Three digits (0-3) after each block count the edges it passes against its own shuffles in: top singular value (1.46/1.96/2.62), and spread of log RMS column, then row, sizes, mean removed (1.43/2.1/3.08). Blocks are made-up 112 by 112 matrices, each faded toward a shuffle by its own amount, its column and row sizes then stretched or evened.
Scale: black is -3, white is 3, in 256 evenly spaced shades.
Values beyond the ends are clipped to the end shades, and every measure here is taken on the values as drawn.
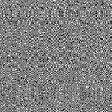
3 1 1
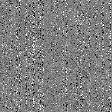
1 3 0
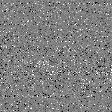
1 0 2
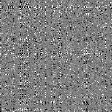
2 3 2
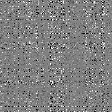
1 3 3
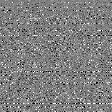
2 1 3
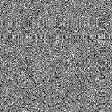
3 1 0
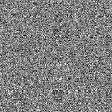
2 1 2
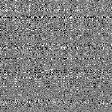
2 2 3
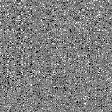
2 1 1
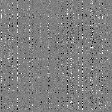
1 3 2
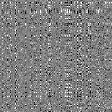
3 3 2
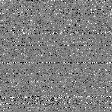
0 0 3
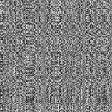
3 3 0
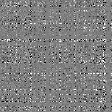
1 3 3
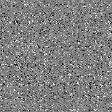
1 1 2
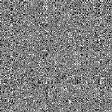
2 2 2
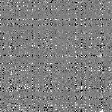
0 3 3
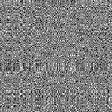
3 1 1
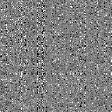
2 3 1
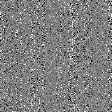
0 3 0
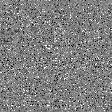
1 0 2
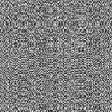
3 2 1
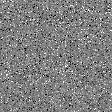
0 0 1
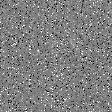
0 2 0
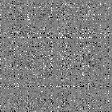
0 3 3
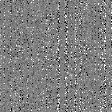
0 3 0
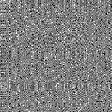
3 1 0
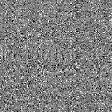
2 1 1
